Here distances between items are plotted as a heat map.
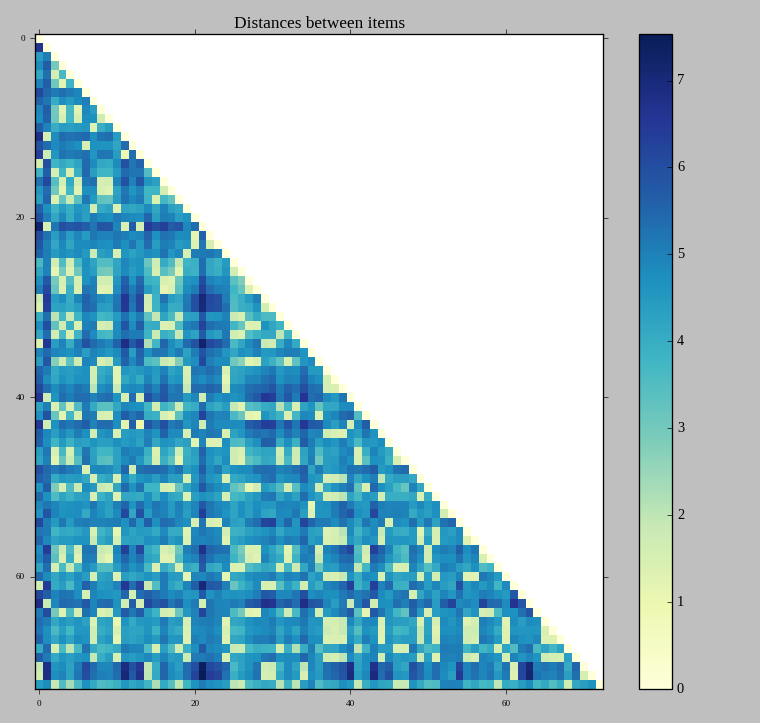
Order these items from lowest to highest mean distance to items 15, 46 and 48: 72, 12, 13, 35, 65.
72, 12, 65, 35, 13
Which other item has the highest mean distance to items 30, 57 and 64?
21
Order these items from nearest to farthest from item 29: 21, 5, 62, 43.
5, 62, 43, 21
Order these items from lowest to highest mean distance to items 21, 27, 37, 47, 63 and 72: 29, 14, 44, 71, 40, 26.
26, 40, 44, 14, 29, 71
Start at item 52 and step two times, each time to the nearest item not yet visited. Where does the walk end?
53
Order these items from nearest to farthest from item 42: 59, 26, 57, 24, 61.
57, 26, 59, 61, 24
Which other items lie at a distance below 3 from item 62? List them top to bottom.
6, 12, 48
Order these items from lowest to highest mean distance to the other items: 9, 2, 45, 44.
2, 9, 44, 45
